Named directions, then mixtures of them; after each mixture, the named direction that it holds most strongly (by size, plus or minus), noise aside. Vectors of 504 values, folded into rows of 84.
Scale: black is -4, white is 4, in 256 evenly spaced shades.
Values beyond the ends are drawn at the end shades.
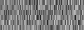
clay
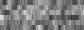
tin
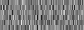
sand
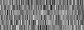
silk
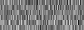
clay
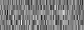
silk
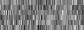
silk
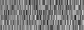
clay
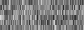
sand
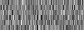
sand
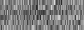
clay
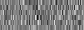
clay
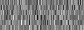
sand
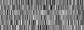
silk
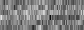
tin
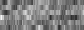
tin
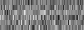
silk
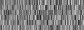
clay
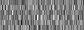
sand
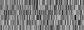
clay
